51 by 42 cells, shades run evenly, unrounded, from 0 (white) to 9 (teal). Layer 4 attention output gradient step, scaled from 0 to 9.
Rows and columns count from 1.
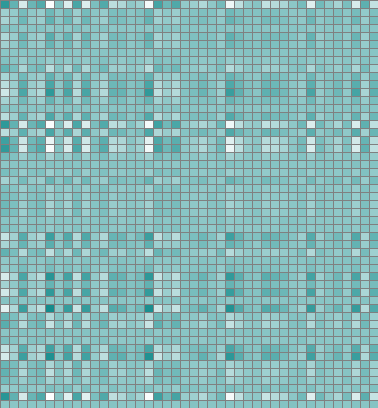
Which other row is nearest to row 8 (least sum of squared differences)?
29
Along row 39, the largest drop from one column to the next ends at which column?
18
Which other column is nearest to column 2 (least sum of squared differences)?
41
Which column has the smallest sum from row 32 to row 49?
1
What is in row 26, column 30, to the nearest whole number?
4
